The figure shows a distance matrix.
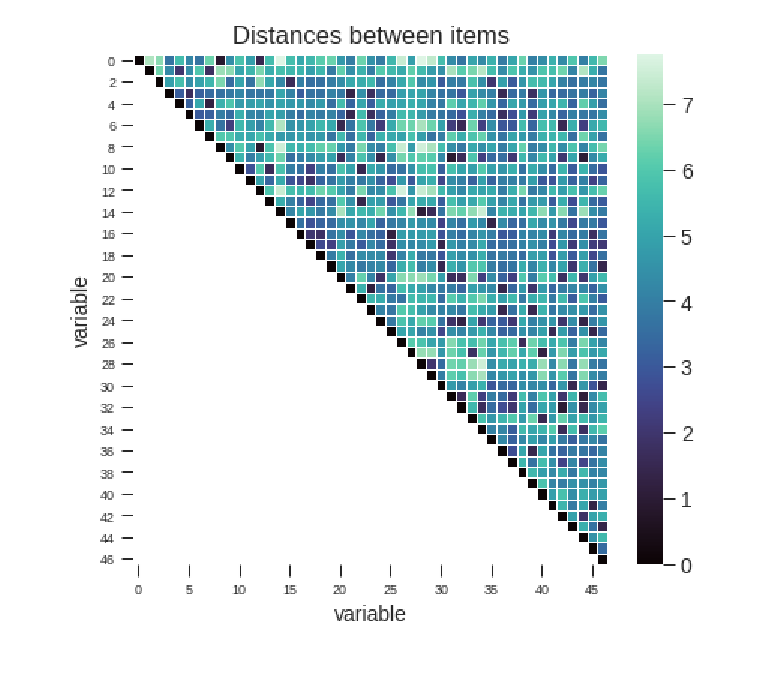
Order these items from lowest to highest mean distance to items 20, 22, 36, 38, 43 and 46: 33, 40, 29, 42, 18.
18, 42, 29, 40, 33
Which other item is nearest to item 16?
25
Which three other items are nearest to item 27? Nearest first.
40, 33, 11
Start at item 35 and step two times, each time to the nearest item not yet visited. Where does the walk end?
2
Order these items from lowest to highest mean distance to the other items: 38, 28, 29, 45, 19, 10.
45, 19, 10, 38, 29, 28
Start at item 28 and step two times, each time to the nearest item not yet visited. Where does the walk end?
29
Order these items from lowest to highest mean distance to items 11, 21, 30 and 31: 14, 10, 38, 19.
19, 10, 38, 14
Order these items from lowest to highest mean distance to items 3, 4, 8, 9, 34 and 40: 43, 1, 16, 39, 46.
39, 16, 43, 46, 1
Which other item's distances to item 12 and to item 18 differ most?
8
